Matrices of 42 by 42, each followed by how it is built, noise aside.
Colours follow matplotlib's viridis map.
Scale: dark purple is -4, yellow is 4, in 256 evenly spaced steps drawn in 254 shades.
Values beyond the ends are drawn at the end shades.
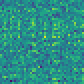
blocks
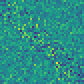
banded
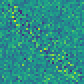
banded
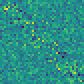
banded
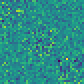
block diagonal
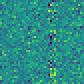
uneven columns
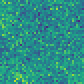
smooth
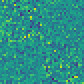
block diagonal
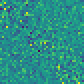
block diagonal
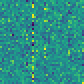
uneven columns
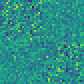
block diagonal
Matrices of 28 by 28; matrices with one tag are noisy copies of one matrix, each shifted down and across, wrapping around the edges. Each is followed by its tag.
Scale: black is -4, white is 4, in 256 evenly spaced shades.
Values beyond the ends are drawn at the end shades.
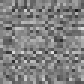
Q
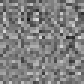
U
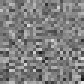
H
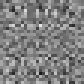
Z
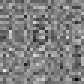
U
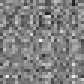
U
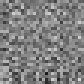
U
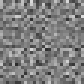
Z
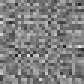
Q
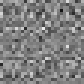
Z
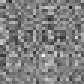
U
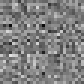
H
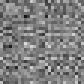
Q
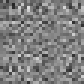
Z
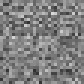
H
